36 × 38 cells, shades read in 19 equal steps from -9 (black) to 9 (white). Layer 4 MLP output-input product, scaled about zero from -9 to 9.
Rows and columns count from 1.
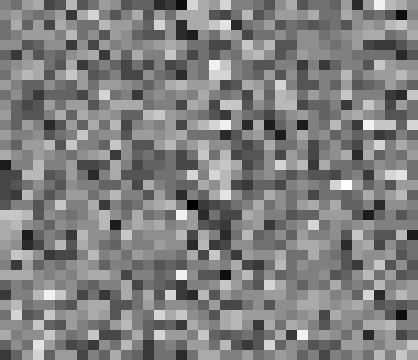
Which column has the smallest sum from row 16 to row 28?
38
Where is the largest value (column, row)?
32, 19
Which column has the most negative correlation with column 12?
3
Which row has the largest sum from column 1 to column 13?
22
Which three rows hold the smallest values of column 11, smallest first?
23, 16, 34
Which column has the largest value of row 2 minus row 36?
17
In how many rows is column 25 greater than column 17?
19
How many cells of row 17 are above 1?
10
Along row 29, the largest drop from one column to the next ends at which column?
13
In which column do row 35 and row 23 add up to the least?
11
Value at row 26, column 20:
5
